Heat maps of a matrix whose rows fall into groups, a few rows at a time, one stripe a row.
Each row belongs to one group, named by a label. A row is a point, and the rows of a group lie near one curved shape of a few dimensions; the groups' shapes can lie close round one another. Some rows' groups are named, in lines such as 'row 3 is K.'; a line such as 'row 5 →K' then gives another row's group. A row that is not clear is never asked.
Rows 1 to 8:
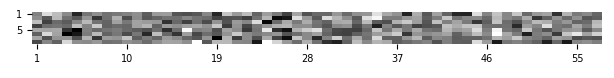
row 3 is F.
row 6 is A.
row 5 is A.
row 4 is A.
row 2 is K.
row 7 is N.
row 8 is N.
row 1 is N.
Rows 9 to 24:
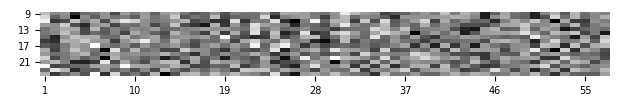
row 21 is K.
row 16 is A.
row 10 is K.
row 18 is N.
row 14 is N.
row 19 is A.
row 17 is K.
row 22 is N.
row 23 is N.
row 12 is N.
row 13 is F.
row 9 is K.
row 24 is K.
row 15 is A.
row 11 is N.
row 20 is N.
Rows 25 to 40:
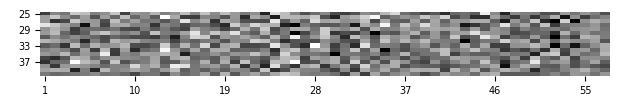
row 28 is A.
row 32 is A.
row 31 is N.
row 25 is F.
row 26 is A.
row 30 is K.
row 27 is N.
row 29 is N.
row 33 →N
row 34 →A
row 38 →N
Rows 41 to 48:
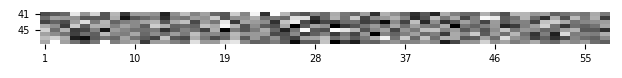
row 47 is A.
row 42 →N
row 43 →A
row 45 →N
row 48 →K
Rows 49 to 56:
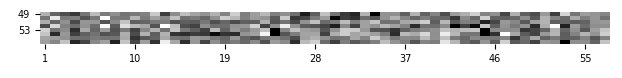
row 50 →K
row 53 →K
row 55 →A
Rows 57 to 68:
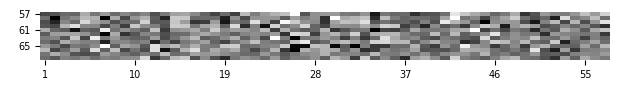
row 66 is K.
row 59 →K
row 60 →N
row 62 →N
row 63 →K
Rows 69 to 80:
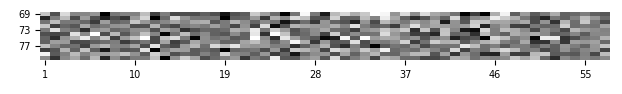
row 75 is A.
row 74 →K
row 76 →N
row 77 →K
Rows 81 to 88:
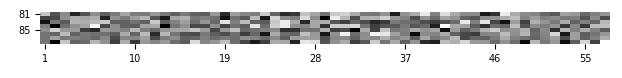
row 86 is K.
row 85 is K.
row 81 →N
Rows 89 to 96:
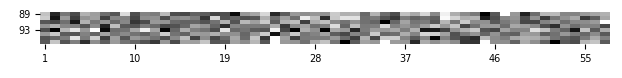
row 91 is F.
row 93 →A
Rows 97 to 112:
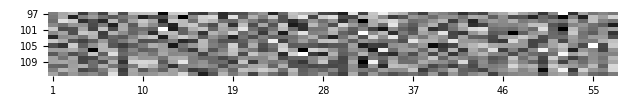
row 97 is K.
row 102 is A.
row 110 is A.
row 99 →K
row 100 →N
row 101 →K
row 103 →K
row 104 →N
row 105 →A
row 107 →A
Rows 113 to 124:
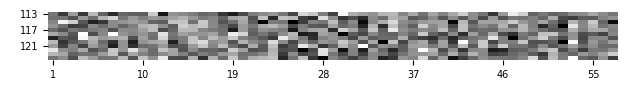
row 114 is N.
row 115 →K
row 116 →K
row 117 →K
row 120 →K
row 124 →A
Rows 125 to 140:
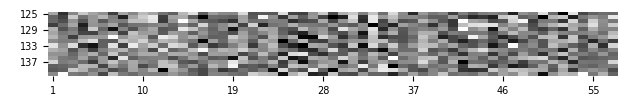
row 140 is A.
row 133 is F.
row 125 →N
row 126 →A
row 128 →A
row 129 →K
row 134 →K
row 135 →A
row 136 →N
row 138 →A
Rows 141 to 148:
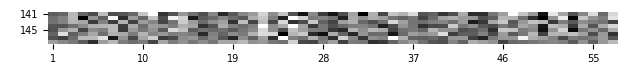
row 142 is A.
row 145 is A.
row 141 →A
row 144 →K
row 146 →A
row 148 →K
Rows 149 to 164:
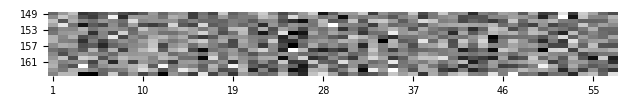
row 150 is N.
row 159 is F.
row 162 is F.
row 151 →F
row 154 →K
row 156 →K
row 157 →K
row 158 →A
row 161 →N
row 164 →A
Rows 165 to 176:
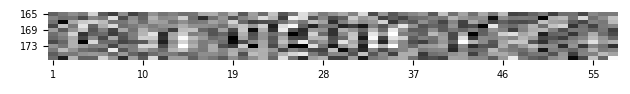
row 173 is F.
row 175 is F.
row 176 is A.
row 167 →A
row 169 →N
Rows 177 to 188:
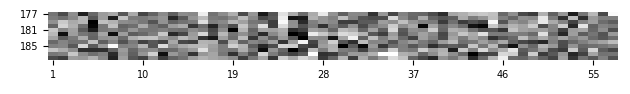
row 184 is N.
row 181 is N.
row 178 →K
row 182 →K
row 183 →N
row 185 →F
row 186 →K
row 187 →F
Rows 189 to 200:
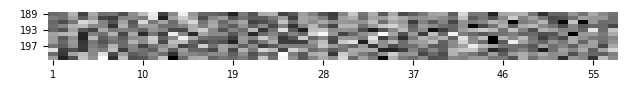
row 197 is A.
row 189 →K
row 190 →K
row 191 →N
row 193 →A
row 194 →A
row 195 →K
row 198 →K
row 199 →K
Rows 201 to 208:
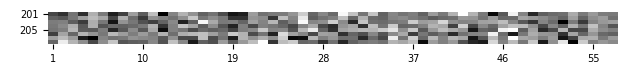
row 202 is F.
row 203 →N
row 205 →F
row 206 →F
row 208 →N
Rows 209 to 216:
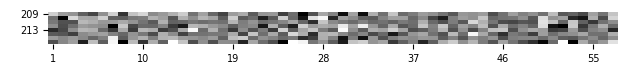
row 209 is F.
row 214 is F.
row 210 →A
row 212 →N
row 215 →F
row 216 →A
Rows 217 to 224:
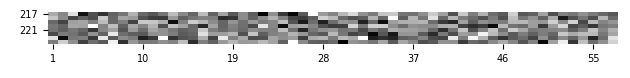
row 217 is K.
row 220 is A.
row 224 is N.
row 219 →A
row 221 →A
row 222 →A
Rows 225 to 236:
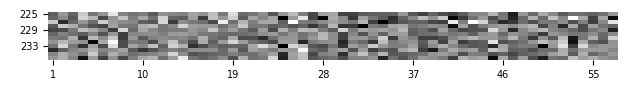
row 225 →F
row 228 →K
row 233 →A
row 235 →A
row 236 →K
